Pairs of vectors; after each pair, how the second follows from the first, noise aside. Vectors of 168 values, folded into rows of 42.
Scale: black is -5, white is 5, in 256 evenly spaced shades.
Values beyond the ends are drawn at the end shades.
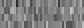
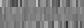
reversed, partly zeroed.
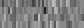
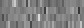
reversed, negated, partly zeroed.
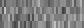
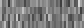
shuffled.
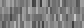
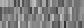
shuffled.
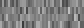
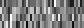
wrapped around, negated, scaled up.
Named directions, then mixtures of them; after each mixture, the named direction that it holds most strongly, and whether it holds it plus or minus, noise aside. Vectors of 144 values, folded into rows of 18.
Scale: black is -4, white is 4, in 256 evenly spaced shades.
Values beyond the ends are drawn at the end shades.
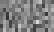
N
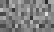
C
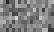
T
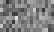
T, plus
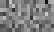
C, plus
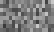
C, plus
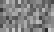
T, minus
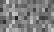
T, minus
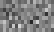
N, plus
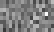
N, minus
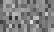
T, minus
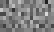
C, plus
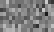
C, minus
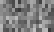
T, plus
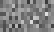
C, plus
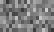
T, plus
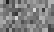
T, plus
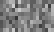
T, minus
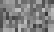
N, plus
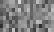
N, plus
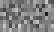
C, minus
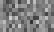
T, plus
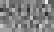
C, minus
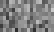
N, plus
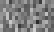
N, minus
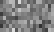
T, minus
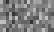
T, plus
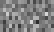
N, minus
